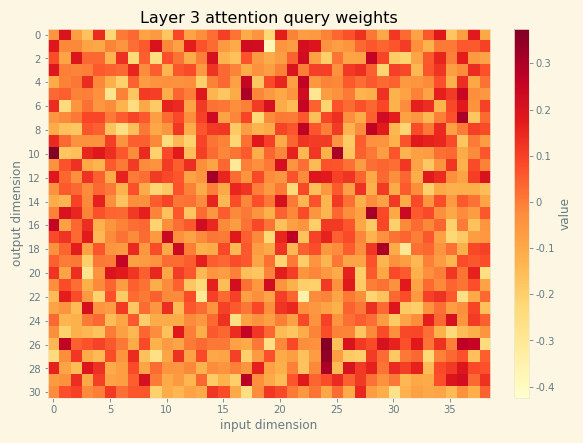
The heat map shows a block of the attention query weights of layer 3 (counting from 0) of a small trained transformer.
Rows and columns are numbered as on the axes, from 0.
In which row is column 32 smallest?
23
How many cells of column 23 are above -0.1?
25
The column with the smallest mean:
9
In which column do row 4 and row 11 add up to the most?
20
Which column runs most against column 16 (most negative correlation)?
22
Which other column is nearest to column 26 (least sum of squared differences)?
37
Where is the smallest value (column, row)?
19, 1
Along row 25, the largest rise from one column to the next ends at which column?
11
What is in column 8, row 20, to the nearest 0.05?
0.05
